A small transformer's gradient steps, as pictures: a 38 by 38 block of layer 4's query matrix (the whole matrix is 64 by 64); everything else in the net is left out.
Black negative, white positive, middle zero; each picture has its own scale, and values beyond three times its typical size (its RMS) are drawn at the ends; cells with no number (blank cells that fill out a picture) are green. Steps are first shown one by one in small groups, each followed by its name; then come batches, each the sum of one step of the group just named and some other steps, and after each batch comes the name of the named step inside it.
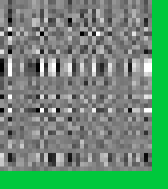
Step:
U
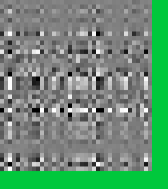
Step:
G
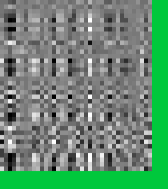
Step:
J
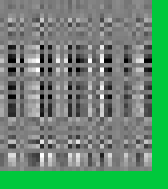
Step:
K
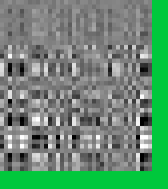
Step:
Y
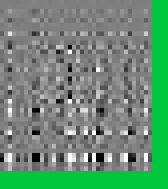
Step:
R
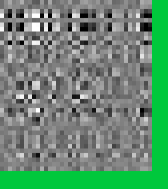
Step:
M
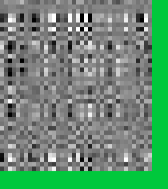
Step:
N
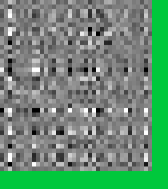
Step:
G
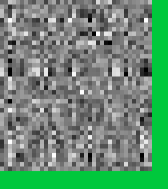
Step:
Y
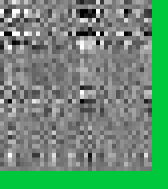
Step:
M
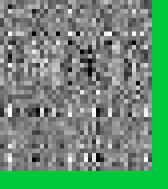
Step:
R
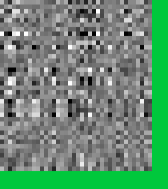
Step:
J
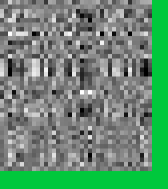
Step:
Y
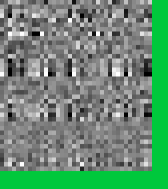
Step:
N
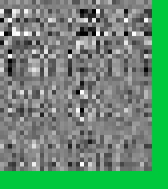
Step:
N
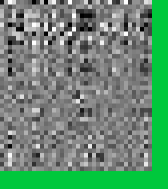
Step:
M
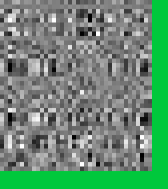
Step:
Y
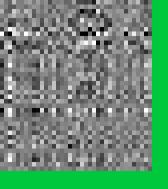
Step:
U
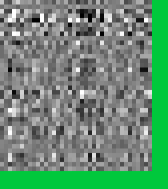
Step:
Y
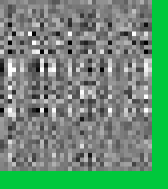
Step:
U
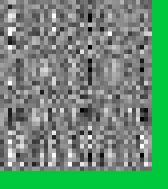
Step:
Y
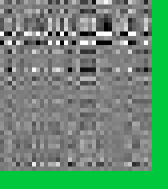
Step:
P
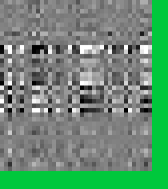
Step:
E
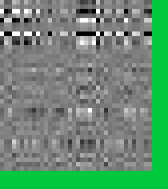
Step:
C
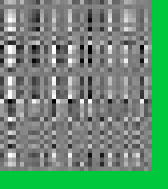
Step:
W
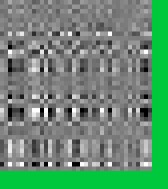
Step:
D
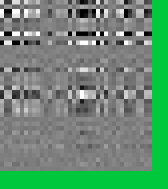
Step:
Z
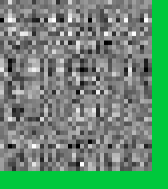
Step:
P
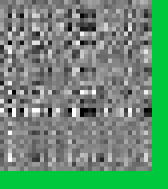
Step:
E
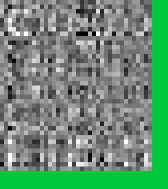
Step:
C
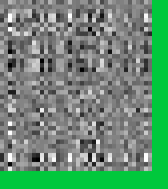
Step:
C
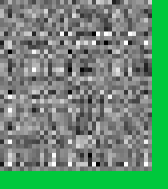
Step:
P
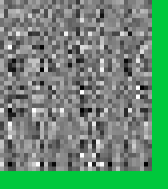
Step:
E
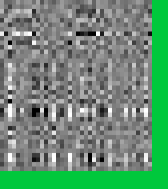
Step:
C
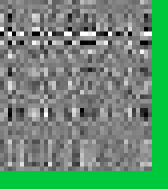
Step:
D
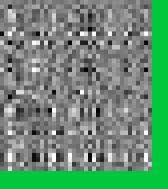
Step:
D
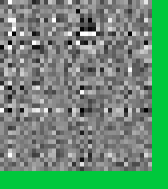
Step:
E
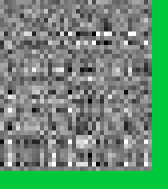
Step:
P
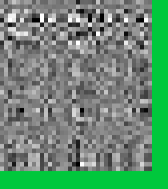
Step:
D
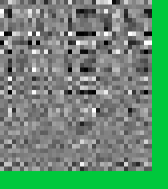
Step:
P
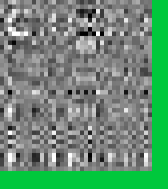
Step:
C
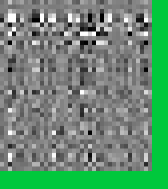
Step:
W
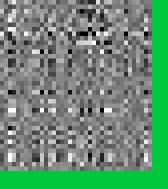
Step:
P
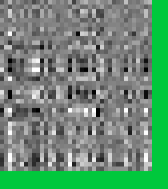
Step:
D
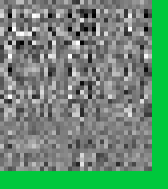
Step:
W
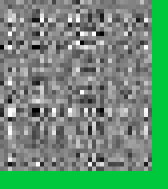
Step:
E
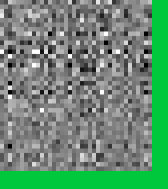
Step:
P
